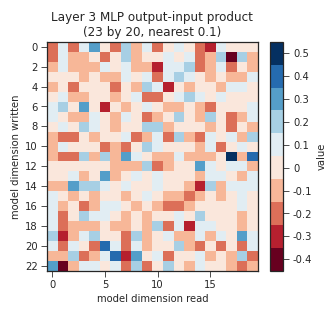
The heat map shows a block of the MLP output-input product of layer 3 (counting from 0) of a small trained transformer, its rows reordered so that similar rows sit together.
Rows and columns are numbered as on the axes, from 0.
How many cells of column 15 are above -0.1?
14
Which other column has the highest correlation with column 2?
6
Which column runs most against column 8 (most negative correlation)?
7
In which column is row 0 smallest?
15
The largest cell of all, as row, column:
11, 17
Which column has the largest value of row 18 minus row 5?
10
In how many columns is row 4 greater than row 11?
7
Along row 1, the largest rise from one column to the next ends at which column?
18
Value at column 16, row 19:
0.1
